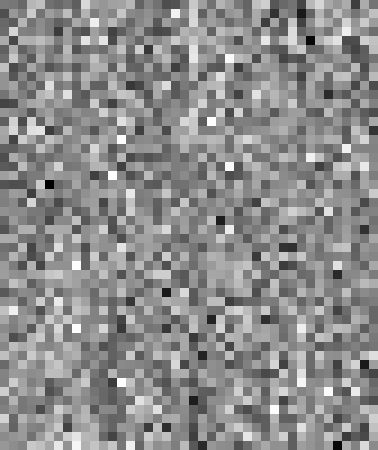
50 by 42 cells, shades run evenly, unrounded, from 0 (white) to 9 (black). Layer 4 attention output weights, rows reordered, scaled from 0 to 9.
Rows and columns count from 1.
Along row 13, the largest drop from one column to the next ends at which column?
27
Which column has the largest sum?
13
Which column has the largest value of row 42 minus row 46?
31
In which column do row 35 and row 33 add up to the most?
19
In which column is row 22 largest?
4
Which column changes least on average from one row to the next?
22
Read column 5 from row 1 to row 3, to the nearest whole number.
2 5 4
